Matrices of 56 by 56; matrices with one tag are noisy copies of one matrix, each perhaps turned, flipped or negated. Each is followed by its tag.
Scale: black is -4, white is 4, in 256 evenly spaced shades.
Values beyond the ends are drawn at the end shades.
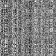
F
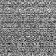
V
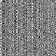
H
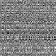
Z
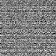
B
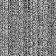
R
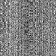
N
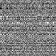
Z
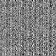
B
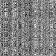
F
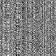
Z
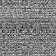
N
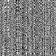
Z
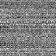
R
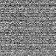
B
